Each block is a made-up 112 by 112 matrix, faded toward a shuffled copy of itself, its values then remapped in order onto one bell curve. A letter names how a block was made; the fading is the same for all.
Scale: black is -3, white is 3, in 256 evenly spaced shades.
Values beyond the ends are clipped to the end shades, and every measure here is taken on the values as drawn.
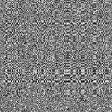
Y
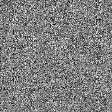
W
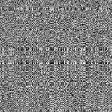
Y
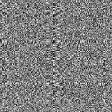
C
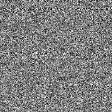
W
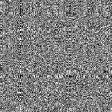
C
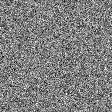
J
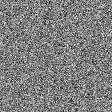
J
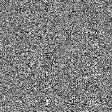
W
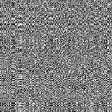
Y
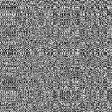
Y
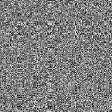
C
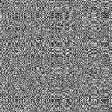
Y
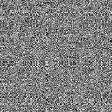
C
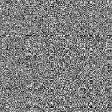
C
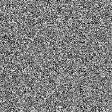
W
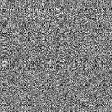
C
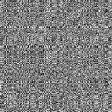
Y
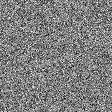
J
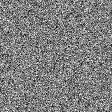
J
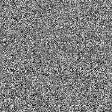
W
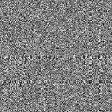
C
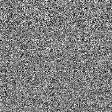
W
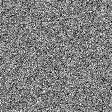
J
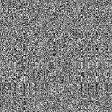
C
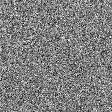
J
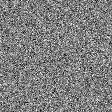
J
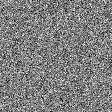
J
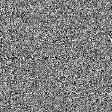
W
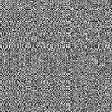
Y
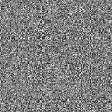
C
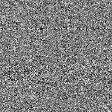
W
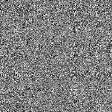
W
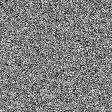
J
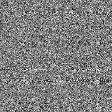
W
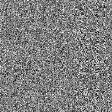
W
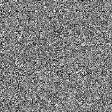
W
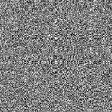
C
